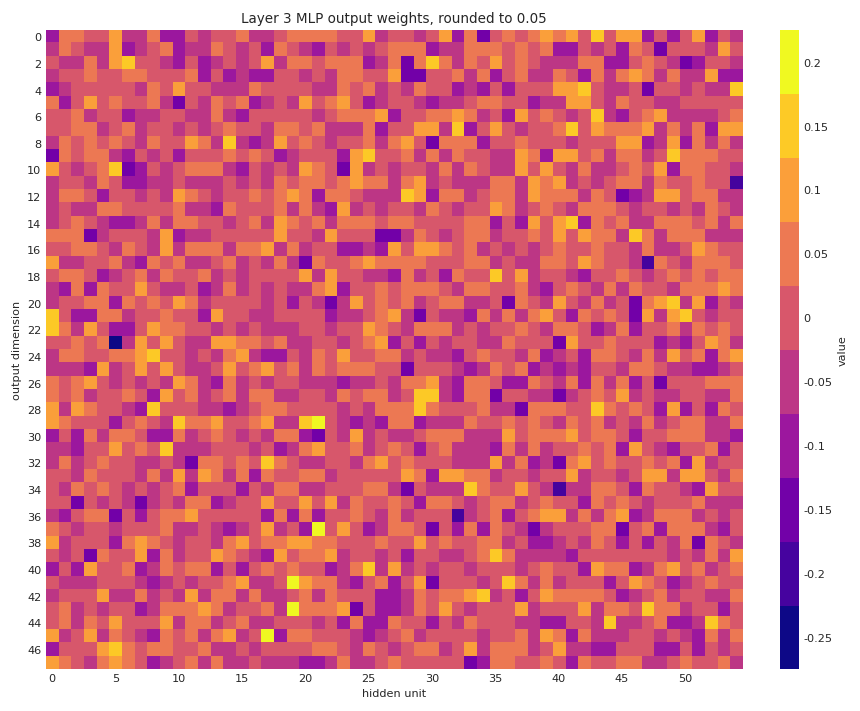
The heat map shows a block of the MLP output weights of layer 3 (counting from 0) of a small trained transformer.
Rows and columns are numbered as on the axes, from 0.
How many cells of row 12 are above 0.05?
7
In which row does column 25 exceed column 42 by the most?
40
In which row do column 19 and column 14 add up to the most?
41
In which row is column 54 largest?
4
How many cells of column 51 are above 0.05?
5
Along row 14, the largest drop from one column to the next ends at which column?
42
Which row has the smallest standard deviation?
13
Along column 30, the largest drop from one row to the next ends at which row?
8
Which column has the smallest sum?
32
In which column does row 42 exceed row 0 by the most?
34
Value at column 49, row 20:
0.15
